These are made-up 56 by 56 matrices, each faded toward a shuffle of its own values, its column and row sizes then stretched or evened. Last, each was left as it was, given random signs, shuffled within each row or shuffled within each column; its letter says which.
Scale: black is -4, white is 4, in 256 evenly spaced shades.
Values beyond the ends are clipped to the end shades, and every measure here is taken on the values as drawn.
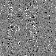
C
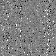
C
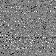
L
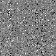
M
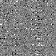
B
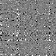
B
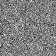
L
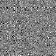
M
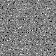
L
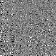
M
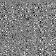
M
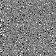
C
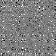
B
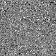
L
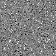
C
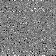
L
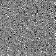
C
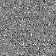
M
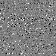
L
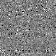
B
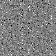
C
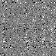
M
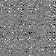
B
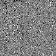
C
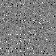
M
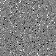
C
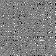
B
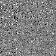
M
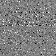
L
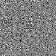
B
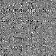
B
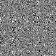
M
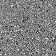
L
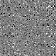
B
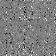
M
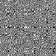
B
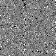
C
